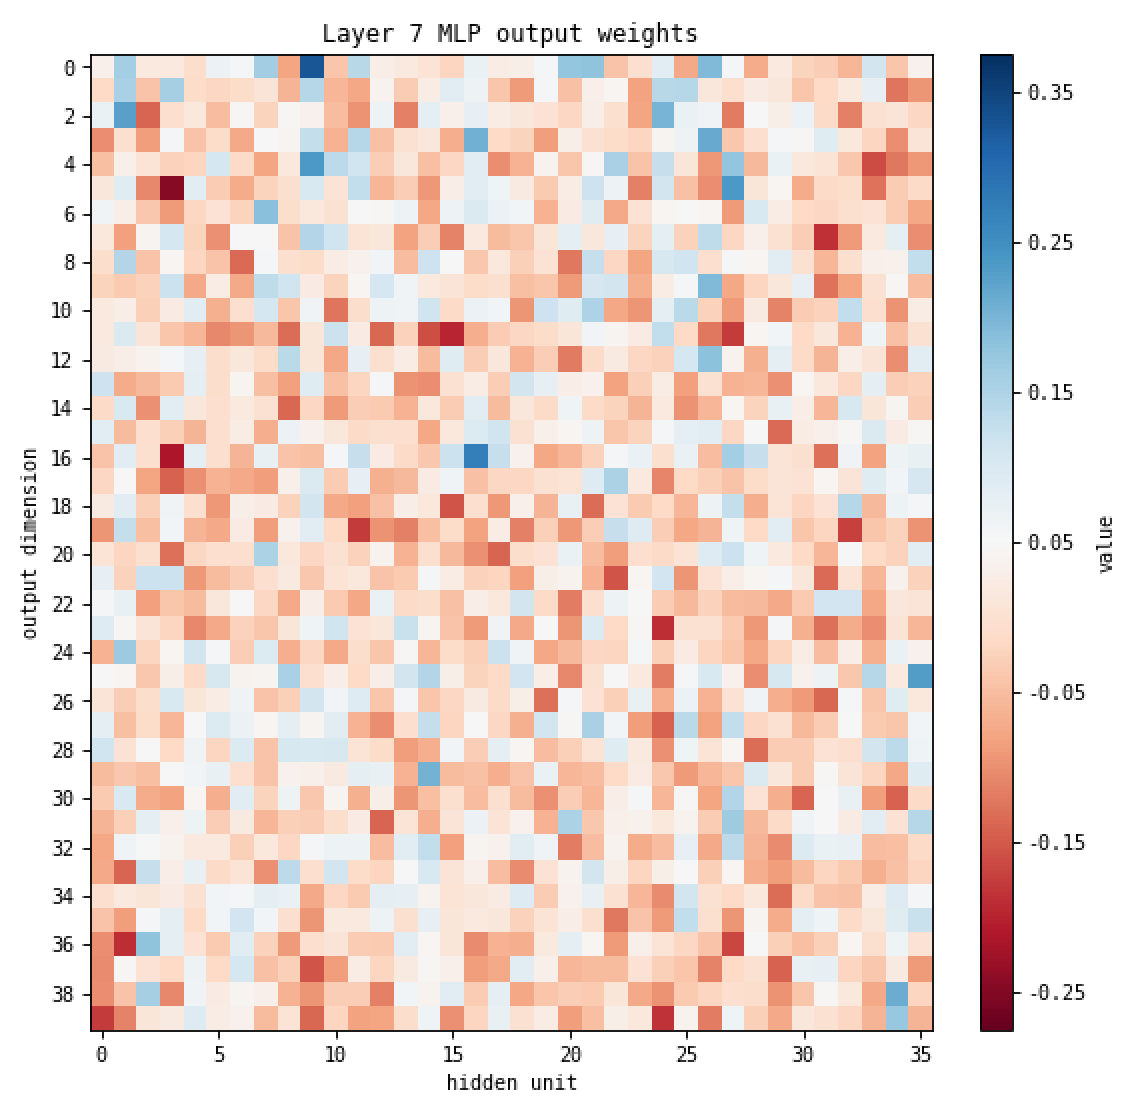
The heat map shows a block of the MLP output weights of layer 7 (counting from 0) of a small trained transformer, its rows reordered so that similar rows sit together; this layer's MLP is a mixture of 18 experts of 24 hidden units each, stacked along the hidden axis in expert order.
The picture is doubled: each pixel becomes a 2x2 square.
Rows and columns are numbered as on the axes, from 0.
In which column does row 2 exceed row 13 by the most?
1
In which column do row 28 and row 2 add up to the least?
13
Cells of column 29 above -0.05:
27
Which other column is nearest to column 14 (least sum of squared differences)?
19
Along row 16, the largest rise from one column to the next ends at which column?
4
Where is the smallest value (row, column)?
5, 3
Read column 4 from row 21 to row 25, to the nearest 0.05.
-0.1 -0.05 -0.1 0.1 0
